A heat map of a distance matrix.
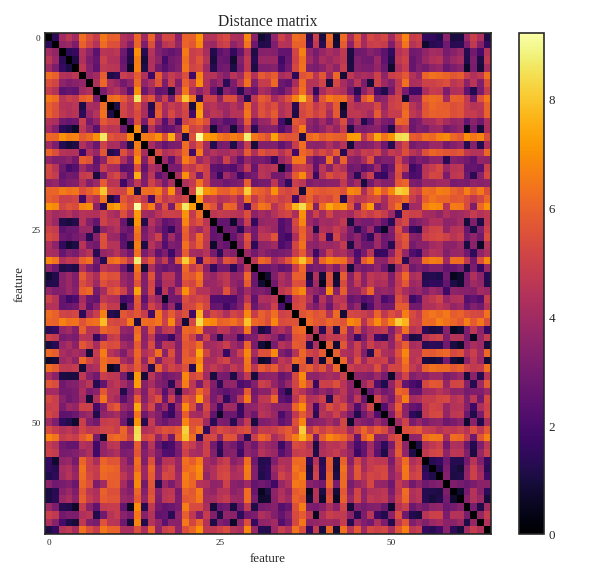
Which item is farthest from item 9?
22
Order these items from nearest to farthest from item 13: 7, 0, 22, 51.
0, 7, 51, 22
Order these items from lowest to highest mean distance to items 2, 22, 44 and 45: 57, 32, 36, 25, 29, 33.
25, 29, 33, 32, 57, 36
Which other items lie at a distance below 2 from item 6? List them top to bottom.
26, 41, 47
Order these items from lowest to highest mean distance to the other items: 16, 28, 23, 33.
28, 16, 33, 23
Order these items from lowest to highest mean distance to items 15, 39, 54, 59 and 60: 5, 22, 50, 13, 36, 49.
49, 50, 5, 36, 22, 13
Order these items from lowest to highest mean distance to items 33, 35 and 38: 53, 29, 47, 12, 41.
12, 53, 47, 41, 29
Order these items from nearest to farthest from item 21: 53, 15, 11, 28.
15, 28, 53, 11
